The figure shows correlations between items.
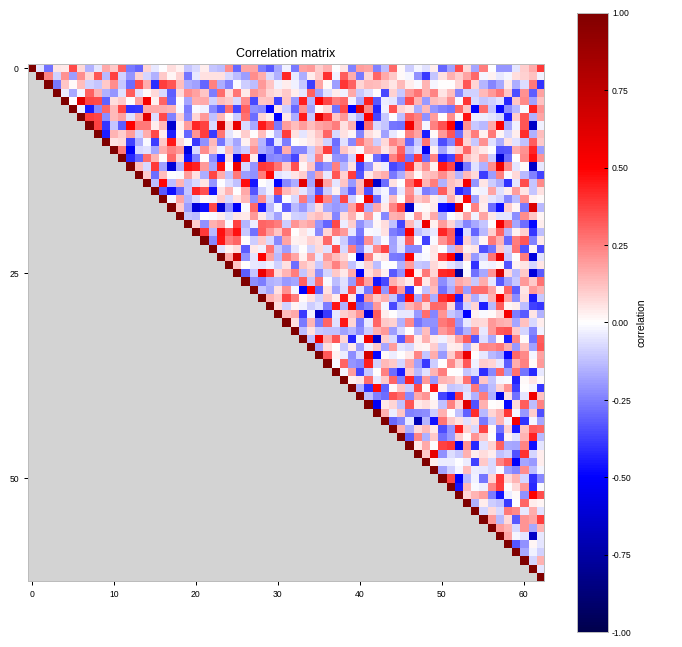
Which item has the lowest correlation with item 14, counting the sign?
42
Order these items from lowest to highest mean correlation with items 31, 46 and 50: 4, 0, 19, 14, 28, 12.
0, 14, 19, 4, 12, 28
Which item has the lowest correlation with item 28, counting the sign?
11
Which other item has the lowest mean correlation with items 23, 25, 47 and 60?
52
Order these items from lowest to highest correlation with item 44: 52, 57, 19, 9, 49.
57, 19, 49, 9, 52
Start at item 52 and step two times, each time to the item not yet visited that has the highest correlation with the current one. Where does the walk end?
61
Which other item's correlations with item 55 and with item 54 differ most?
5
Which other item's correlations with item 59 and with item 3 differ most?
43
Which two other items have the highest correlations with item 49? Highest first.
47, 39
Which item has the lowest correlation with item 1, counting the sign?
48
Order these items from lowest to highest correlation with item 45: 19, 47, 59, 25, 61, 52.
19, 25, 59, 52, 47, 61
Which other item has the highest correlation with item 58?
30
